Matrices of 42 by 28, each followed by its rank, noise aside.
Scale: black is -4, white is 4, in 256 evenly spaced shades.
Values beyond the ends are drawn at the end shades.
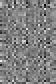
three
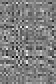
three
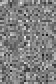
six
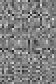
four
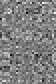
six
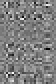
four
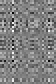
two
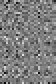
five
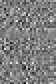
five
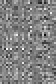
four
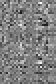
six
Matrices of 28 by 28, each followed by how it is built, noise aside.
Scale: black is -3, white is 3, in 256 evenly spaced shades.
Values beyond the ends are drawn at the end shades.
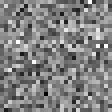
noise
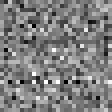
uneven rows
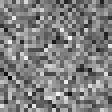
Toeplitz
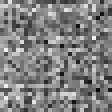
blocks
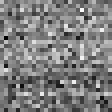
blocks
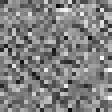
Toeplitz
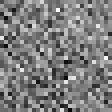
Toeplitz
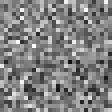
repeating columns
